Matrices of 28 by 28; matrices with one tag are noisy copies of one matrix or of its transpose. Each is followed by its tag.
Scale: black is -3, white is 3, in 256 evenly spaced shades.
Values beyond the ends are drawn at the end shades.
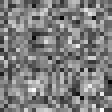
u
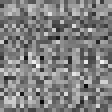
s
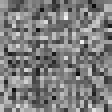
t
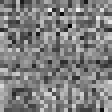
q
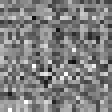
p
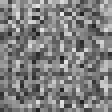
p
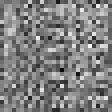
s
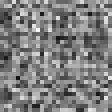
t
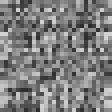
q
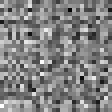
p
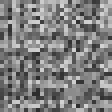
p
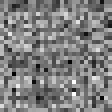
t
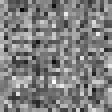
t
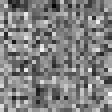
t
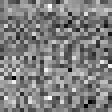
s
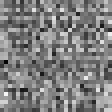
q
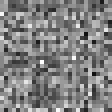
t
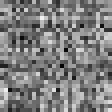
q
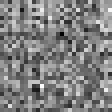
p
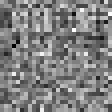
t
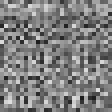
s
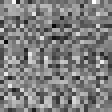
s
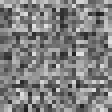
t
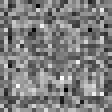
u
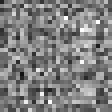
u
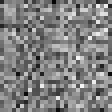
s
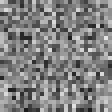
q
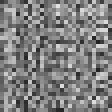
s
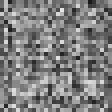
u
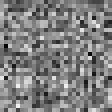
t
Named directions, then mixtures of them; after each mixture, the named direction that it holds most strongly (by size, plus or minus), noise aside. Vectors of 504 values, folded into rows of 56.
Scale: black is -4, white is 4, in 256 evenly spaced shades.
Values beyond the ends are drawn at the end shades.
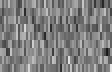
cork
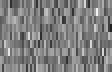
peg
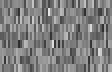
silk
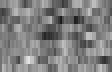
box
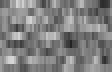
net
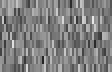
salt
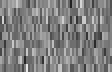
salt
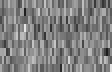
cork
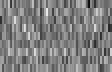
peg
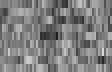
box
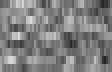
net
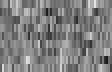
box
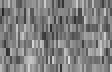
cork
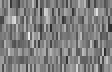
peg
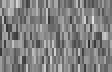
salt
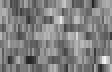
box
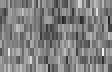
peg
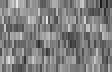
net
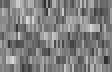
net
